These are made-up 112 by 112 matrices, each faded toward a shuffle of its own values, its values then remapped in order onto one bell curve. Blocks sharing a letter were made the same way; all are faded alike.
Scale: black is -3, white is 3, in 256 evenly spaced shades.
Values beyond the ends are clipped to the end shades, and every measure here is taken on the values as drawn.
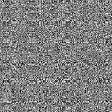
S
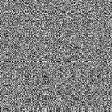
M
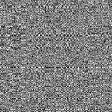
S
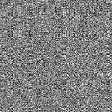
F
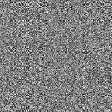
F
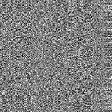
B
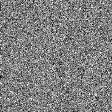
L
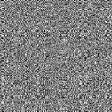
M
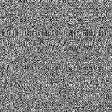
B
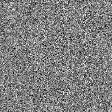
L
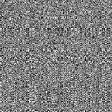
M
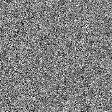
L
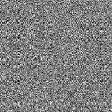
B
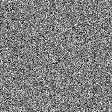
L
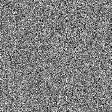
L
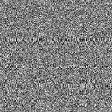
F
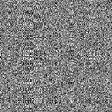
B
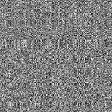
B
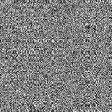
F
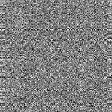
S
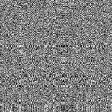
M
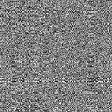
S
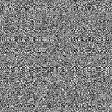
S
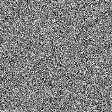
L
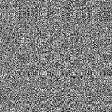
F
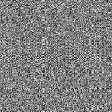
S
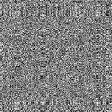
B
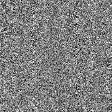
L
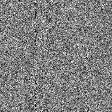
L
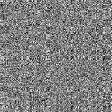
B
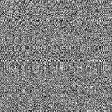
M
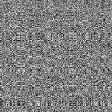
M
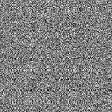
B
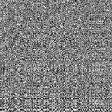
S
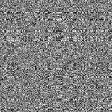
S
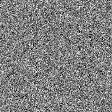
L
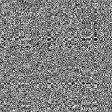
S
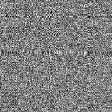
B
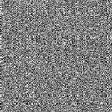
F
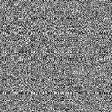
M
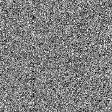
L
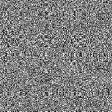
F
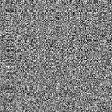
F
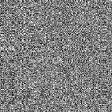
B
